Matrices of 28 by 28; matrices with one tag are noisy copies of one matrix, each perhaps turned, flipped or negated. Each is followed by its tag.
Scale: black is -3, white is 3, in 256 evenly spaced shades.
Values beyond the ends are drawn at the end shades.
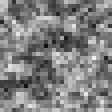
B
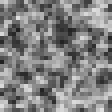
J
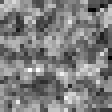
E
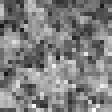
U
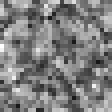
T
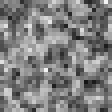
J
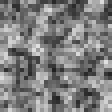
E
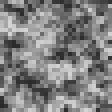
B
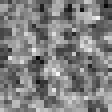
E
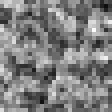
E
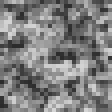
B
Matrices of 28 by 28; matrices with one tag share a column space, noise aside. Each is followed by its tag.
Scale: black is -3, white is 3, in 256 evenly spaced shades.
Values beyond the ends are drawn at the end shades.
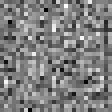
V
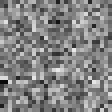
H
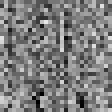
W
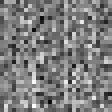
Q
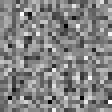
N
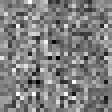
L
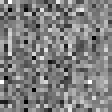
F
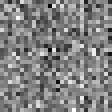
F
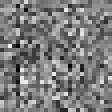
Q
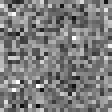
F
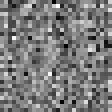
N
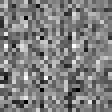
N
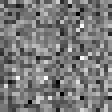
L
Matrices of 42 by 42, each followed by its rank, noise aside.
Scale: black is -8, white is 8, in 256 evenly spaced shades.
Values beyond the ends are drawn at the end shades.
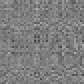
four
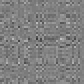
three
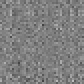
four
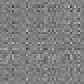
three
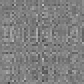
three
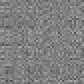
four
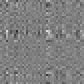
three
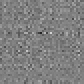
five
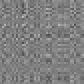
three
